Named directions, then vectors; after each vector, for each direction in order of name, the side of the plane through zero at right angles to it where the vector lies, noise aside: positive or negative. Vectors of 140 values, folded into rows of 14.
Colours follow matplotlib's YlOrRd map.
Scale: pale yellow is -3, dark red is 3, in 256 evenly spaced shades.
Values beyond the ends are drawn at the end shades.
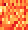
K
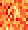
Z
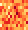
negative, negative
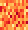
negative, negative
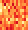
positive, negative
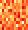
positive, negative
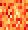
positive, positive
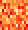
positive, positive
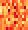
positive, negative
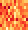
negative, positive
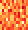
positive, negative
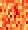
negative, negative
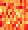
positive, positive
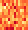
positive, negative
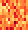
positive, negative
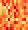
positive, negative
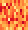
negative, positive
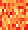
positive, positive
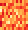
positive, positive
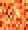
positive, positive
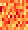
negative, negative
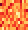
positive, positive
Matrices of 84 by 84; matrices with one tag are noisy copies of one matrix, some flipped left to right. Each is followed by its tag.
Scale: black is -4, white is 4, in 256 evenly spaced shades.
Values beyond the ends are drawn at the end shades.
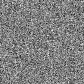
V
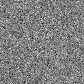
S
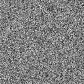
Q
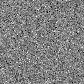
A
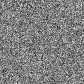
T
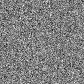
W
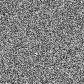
V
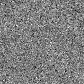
Q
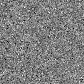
Q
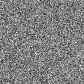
V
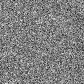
W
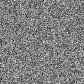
V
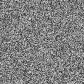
W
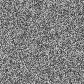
V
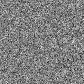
T
